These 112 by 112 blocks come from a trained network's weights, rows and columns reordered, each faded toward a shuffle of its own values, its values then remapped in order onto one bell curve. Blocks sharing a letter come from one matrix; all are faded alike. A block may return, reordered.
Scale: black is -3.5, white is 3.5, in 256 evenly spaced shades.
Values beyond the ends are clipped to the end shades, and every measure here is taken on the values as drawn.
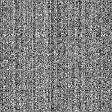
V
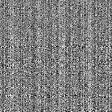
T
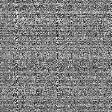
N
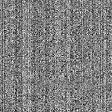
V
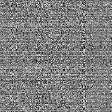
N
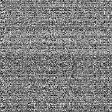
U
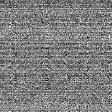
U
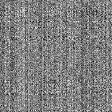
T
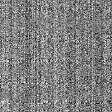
T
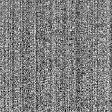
T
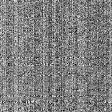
T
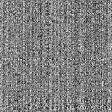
T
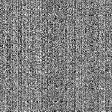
V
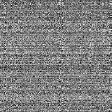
U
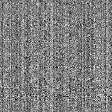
T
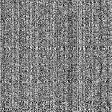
T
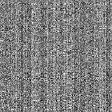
V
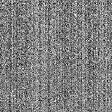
V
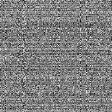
N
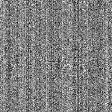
V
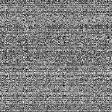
U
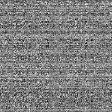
U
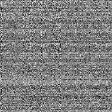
N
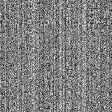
V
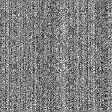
T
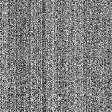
V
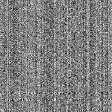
T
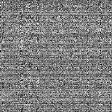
N
